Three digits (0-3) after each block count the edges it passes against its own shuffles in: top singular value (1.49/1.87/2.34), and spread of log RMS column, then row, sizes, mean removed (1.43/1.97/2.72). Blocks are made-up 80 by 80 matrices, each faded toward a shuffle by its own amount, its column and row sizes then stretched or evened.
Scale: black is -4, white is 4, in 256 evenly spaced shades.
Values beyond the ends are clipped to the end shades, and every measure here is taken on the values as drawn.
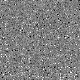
0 1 2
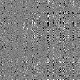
3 3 2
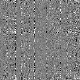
2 3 2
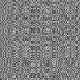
3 3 0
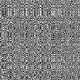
3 3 1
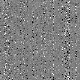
0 3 0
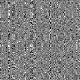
3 3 0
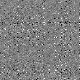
1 2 2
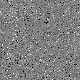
1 1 0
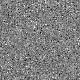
0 0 0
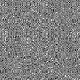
3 1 0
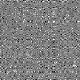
3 1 2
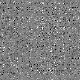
0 2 2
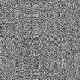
3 2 0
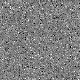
1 1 0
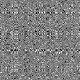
3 1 2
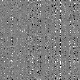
2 3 1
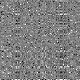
3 1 1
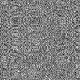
3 1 0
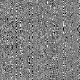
2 3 0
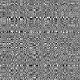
3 3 3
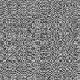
3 1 2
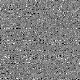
1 0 2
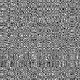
3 1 1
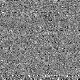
1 0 2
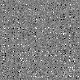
0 2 2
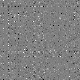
1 2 1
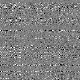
2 1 3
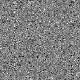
1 1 0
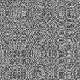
3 1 1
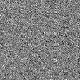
2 0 0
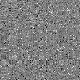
2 0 0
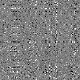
2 2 2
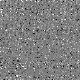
0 1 2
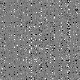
0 3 1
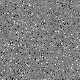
0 0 1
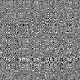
3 1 2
